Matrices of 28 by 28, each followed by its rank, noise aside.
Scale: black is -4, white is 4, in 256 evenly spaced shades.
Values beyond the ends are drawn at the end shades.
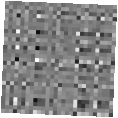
two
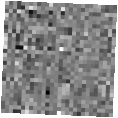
four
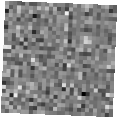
six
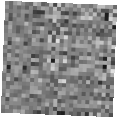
four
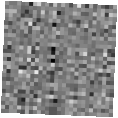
four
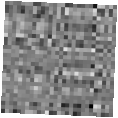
three
